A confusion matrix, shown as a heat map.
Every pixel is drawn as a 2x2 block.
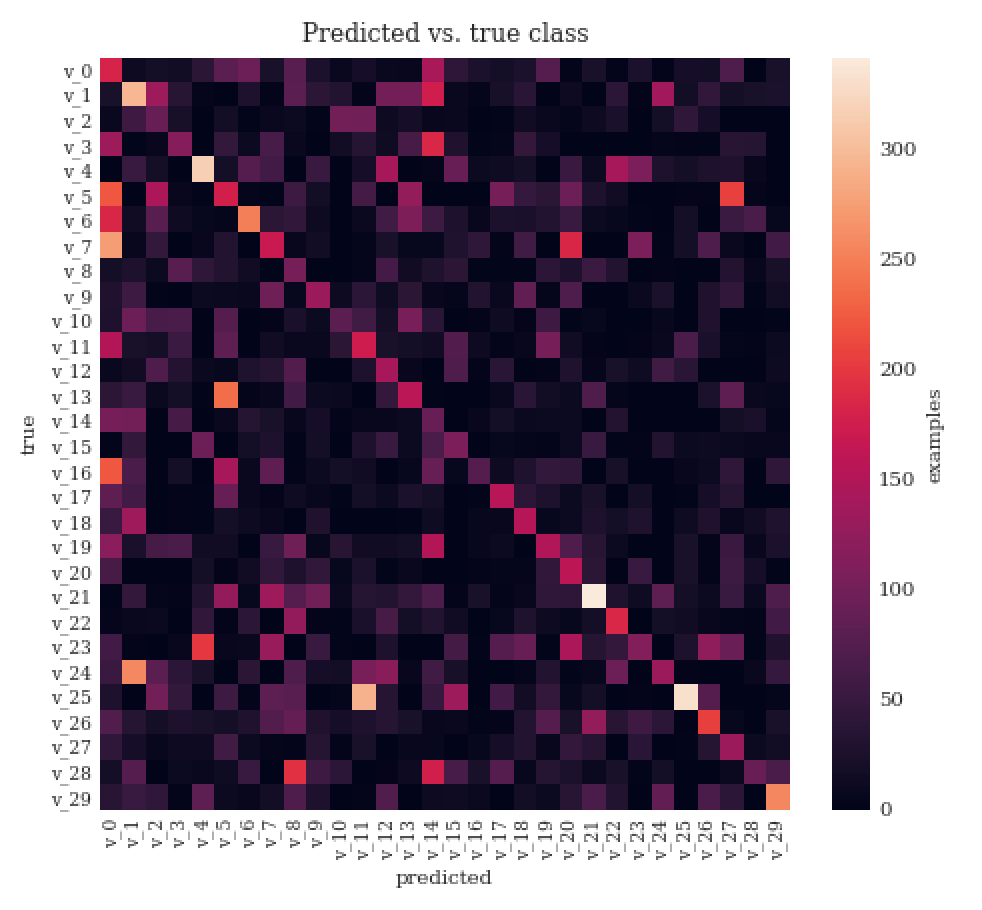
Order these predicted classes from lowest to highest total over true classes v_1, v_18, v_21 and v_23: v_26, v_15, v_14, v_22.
v_15, v_22, v_26, v_14
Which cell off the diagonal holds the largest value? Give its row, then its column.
v_25, v_11
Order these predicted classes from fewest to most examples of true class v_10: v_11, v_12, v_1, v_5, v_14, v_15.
v_15, v_12, v_14, v_11, v_5, v_1
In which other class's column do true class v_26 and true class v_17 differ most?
v_21
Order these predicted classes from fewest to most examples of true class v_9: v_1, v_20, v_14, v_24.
v_14, v_24, v_1, v_20
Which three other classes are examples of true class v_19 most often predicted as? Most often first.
v_14, v_0, v_8
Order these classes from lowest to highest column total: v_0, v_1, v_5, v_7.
v_7, v_5, v_1, v_0
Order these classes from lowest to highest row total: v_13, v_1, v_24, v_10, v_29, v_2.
v_2, v_10, v_13, v_29, v_24, v_1
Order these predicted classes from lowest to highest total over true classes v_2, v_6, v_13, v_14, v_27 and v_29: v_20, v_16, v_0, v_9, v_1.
v_16, v_9, v_20, v_1, v_0
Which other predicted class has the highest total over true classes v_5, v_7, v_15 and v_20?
v_0
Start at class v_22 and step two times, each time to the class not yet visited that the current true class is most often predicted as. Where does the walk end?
v_3
